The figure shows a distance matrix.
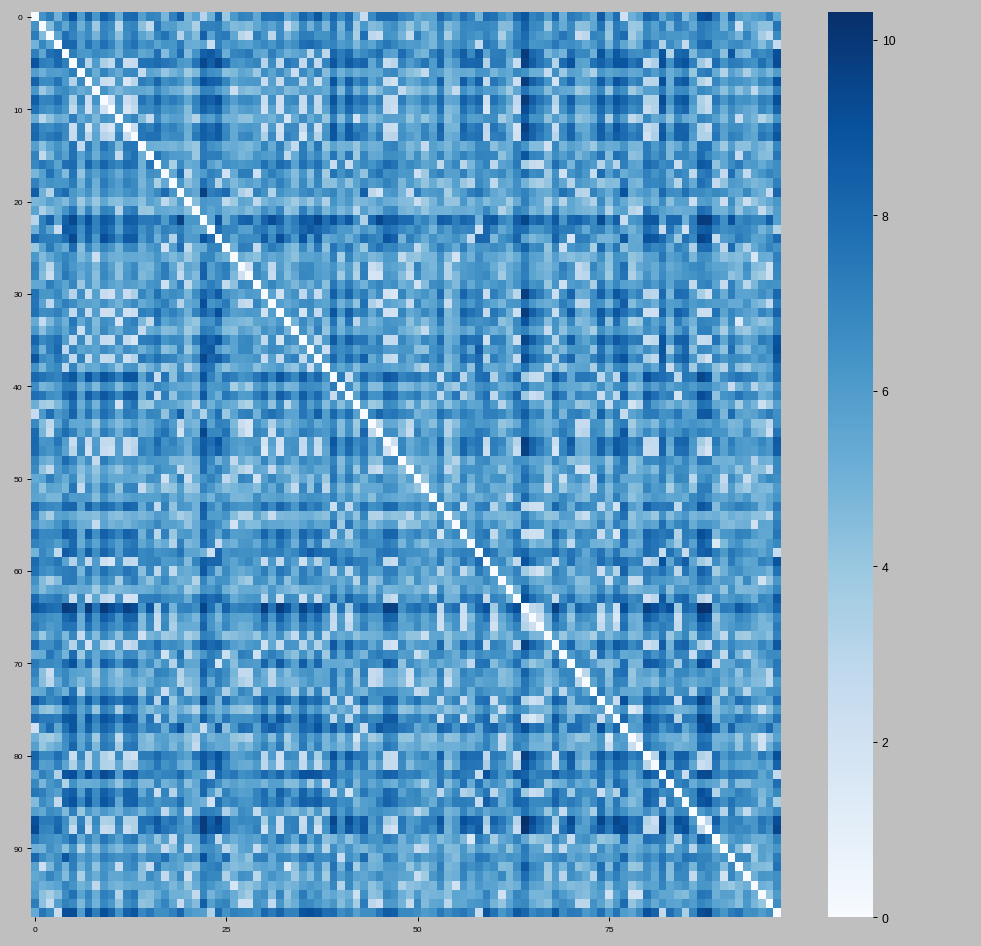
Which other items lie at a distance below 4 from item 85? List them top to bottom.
3, 23, 58, 82, 97
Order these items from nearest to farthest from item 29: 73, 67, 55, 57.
73, 67, 55, 57
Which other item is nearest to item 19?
45
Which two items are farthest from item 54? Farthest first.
22, 77
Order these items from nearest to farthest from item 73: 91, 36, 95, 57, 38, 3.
38, 36, 57, 95, 3, 91
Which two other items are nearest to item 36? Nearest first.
38, 4
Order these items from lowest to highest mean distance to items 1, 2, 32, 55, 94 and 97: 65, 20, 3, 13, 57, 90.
20, 90, 3, 13, 57, 65
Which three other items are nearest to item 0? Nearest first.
77, 43, 22
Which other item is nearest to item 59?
10
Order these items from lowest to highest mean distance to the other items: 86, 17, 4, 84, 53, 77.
86, 17, 84, 53, 4, 77
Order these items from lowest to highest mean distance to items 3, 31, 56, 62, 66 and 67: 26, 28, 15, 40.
28, 26, 40, 15
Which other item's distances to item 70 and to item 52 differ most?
24
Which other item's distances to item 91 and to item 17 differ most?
25
